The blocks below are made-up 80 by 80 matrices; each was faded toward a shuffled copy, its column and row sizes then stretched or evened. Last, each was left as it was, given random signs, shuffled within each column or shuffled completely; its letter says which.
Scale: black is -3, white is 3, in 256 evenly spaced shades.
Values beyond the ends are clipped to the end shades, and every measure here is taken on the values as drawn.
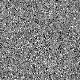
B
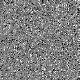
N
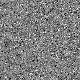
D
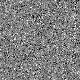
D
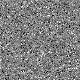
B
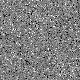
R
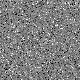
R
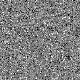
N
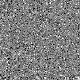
N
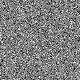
D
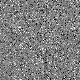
D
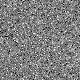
R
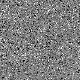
B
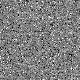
D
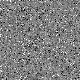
B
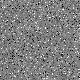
R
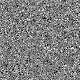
N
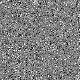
B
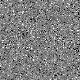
N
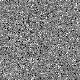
B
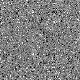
N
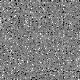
N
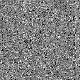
N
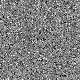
R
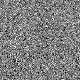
N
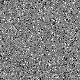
B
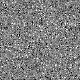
N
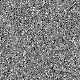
D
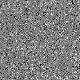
N
